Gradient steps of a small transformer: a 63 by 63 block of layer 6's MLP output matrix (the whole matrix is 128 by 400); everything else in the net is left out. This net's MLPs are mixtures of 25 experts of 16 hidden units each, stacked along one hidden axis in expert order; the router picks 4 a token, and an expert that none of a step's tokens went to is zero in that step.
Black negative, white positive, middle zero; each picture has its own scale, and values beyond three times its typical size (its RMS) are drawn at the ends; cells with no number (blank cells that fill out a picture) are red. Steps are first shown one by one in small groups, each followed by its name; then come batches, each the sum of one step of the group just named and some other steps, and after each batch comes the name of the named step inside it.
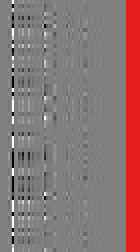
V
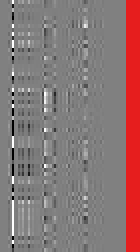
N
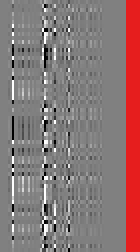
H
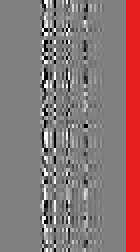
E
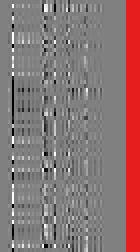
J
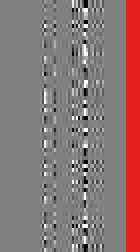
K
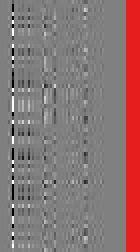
V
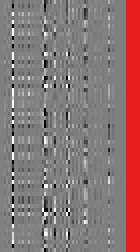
E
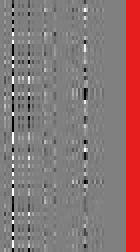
K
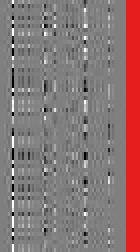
V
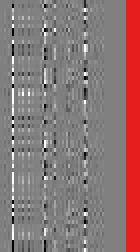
H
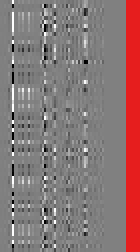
H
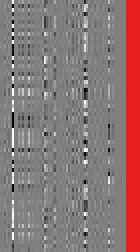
N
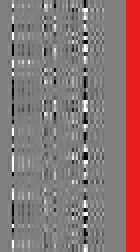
J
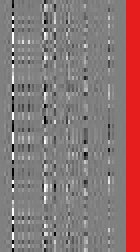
J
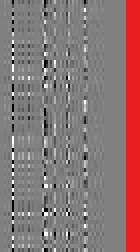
J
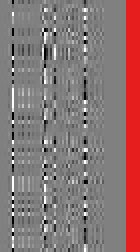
H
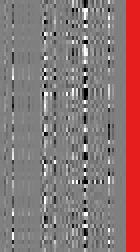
K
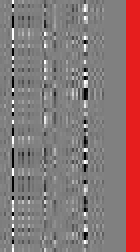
V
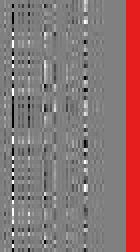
V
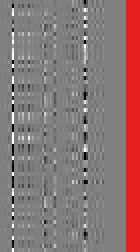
K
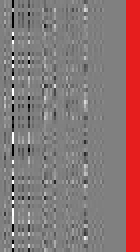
V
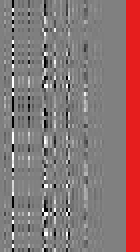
E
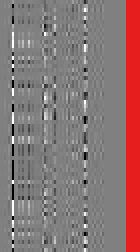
V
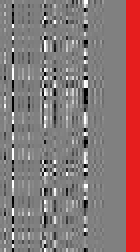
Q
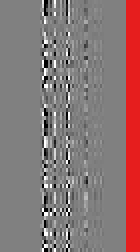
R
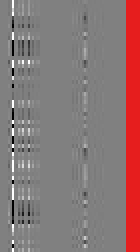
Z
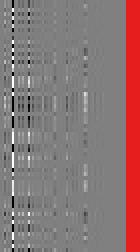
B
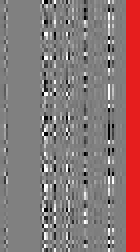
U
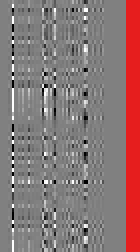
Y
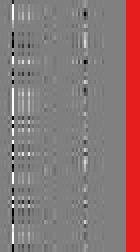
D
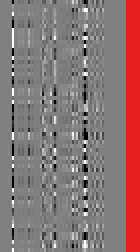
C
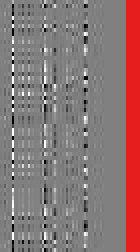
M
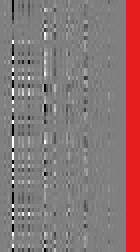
M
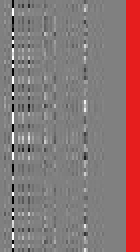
B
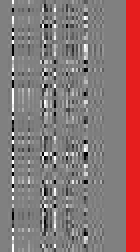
Y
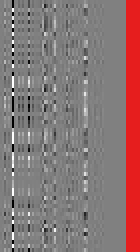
B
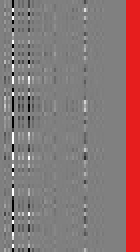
B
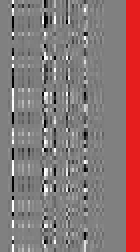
C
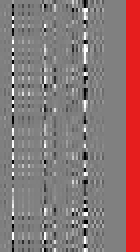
M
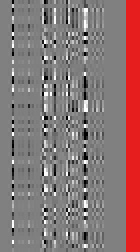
C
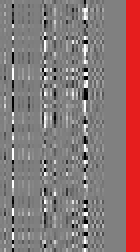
Q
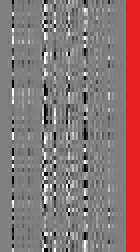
C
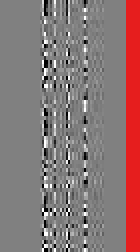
R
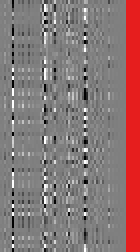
Q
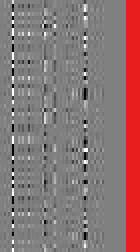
C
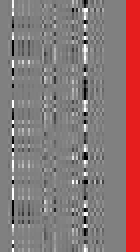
Z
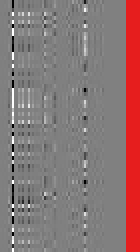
D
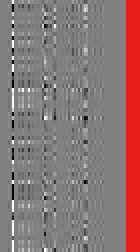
Y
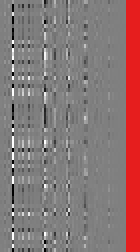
M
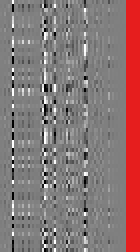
M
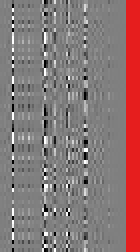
R
